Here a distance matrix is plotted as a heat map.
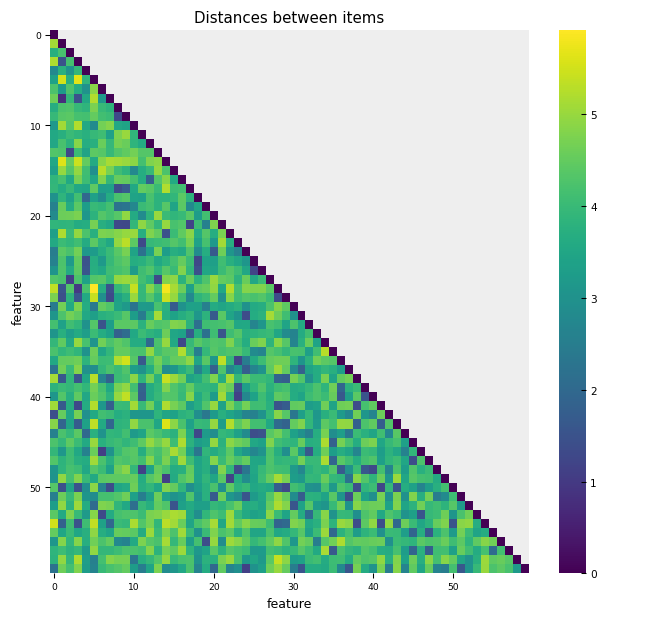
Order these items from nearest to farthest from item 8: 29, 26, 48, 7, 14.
29, 7, 26, 48, 14
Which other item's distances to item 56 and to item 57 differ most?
35
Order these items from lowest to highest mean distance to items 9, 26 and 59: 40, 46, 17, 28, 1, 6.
17, 46, 6, 40, 1, 28
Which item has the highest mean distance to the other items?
14
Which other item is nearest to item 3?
28
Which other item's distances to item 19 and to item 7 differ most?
1
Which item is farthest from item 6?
15
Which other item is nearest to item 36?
23
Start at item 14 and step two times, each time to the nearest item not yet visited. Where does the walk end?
22
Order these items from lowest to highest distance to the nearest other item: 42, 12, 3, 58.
3, 42, 12, 58
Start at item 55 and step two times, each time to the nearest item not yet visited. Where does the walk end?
45
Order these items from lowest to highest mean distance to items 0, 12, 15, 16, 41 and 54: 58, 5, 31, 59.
59, 31, 5, 58
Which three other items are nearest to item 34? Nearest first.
16, 12, 30
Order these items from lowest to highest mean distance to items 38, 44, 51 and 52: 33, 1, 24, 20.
24, 20, 33, 1
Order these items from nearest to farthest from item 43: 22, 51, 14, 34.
34, 51, 22, 14
